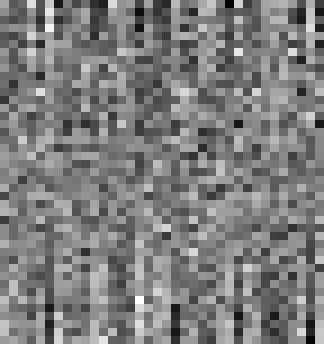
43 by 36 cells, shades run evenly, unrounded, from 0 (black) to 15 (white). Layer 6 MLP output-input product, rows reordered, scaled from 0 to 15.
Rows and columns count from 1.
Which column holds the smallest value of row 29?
33
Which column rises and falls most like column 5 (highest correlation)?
36
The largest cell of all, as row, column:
38, 16
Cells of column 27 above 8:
15
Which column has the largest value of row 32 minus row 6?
22
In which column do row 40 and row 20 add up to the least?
27
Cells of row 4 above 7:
19
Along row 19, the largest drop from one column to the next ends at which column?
23
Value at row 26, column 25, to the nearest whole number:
10
